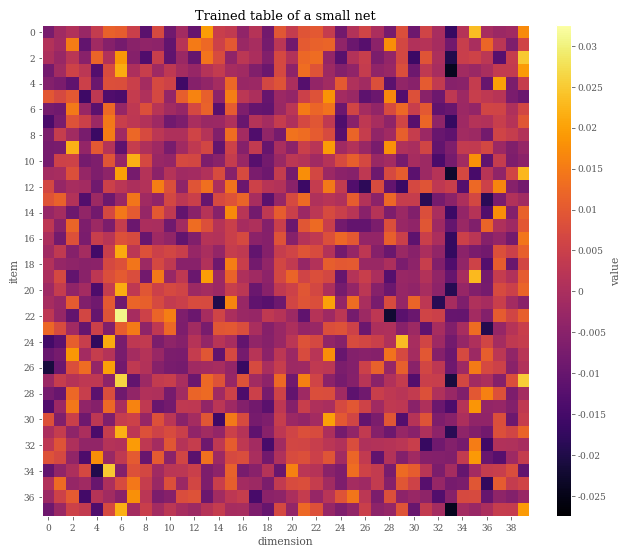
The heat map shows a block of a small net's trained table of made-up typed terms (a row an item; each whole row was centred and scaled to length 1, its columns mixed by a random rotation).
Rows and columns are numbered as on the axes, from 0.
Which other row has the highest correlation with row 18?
14
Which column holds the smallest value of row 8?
4
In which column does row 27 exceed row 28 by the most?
6
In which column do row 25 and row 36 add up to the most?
2
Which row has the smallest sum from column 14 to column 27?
28
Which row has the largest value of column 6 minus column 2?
22
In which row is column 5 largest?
34
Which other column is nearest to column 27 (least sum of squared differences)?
3
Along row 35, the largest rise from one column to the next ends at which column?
37
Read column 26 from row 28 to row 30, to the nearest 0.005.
-0.01 0.005 -0.01
